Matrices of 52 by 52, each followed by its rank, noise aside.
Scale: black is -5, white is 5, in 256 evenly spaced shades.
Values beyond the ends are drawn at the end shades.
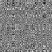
five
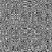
five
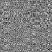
five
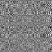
four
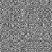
five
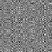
five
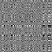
two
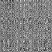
five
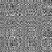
four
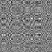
two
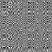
two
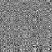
five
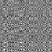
three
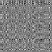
three
